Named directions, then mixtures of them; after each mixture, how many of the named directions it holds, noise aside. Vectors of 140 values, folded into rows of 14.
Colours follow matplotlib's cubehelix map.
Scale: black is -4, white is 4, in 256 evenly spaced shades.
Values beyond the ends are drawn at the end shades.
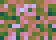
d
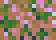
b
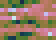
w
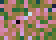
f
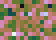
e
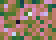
four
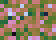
one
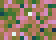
four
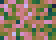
two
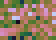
three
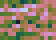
two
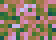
one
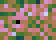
four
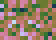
four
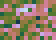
two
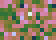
four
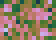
three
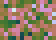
two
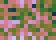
two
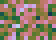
one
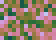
four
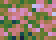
two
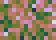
one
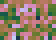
one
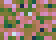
three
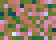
two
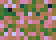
two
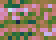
two
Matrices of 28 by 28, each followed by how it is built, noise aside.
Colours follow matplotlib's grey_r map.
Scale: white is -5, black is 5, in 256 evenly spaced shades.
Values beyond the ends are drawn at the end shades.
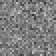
repeating rows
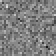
diagonal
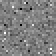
sparse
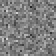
repeating rows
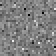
sparse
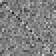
diagonal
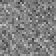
Toeplitz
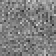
smooth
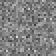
repeating rows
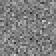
repeating rows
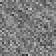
Toeplitz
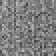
blocks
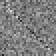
diagonal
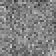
smooth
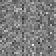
repeating rows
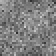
smooth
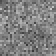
smooth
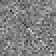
diagonal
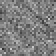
Toeplitz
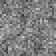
smooth
